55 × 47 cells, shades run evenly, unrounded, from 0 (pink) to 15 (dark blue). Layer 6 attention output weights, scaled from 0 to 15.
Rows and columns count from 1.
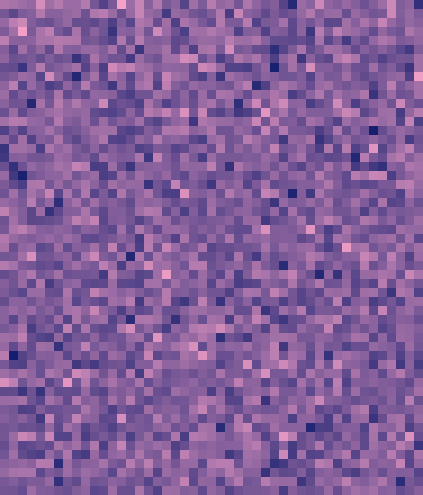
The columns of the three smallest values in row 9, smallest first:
47, 6, 19
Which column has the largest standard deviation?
3
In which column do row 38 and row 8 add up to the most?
28
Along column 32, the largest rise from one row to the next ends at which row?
52
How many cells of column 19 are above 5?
46
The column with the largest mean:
12
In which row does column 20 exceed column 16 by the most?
36
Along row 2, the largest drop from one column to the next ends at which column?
27
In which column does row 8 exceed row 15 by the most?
31
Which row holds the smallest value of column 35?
26
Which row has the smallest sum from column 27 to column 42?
41
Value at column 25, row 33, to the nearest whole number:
9
